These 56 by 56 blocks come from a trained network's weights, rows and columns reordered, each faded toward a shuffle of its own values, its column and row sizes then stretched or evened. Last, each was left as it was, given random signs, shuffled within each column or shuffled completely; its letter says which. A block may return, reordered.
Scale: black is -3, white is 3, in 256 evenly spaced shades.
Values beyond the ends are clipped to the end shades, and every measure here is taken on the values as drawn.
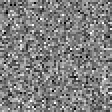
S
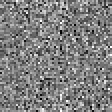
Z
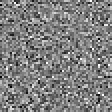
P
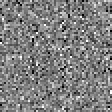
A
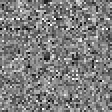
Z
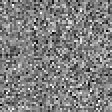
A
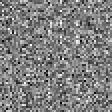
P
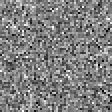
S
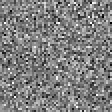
A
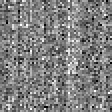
P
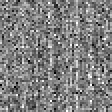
A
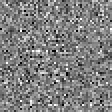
Z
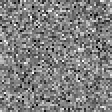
S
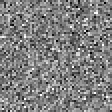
S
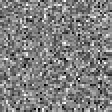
P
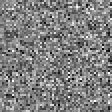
Z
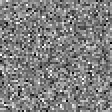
S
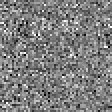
Z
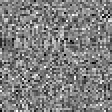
P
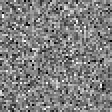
S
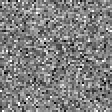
S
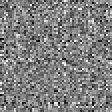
P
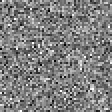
S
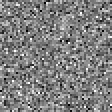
S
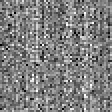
P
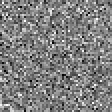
A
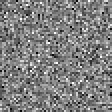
S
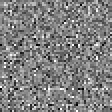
Z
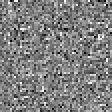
P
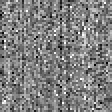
A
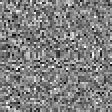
P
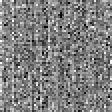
A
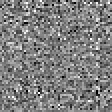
P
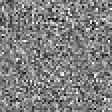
Z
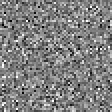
Z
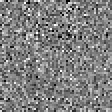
P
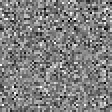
P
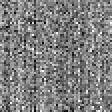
P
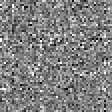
Z
